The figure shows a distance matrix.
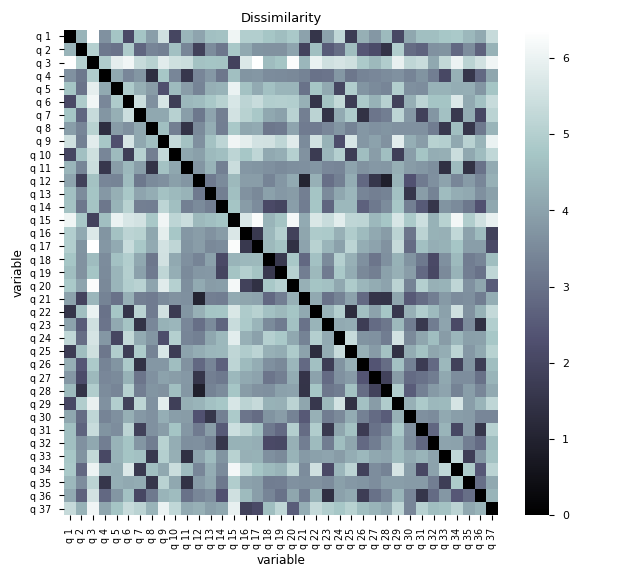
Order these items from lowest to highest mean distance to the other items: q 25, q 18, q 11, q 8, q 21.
q 21, q 8, q 11, q 18, q 25
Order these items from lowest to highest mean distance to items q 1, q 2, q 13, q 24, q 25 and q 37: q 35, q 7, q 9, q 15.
q 35, q 7, q 9, q 15
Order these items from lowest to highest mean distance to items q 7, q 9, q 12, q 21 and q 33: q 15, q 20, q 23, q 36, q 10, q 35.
q 23, q 36, q 35, q 10, q 20, q 15
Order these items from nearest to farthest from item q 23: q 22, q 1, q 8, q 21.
q 21, q 8, q 1, q 22
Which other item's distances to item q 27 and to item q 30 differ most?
q 13
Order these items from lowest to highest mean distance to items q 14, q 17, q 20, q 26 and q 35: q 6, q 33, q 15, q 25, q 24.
q 33, q 24, q 25, q 6, q 15
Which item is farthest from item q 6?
q 3
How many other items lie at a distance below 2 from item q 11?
4
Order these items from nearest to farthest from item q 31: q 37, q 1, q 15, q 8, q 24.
q 8, q 24, q 1, q 37, q 15
